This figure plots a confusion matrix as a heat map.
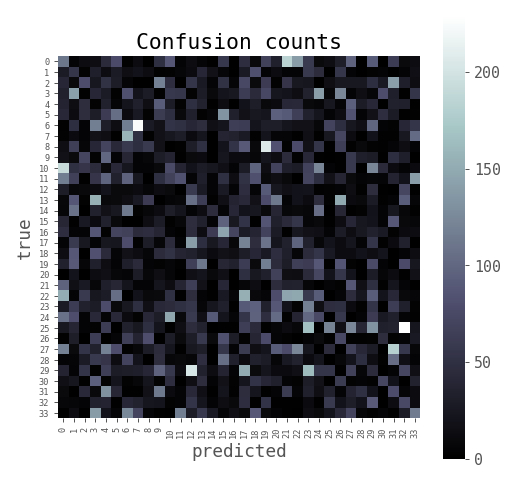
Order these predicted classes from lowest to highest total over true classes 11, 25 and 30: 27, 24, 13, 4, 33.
24, 13, 27, 4, 33
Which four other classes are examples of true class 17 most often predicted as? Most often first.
12, 19, 22, 6
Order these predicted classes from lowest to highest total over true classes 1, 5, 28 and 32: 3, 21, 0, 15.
0, 21, 3, 15
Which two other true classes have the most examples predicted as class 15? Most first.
16, 5
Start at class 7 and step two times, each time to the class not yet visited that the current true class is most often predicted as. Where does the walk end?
3
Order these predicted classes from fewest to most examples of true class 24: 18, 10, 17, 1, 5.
5, 17, 1, 18, 10
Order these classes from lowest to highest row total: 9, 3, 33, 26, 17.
9, 26, 33, 17, 3
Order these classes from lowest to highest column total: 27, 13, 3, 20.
13, 27, 20, 3
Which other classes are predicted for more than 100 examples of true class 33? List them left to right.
3, 6, 11
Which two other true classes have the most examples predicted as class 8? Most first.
26, 13
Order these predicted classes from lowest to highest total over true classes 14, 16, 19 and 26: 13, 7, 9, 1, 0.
9, 0, 7, 13, 1
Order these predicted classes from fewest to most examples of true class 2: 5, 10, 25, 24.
24, 25, 5, 10
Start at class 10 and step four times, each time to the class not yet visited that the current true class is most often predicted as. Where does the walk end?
31
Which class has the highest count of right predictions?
22
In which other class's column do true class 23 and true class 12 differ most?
18
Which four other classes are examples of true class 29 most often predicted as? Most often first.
12, 23, 17, 9
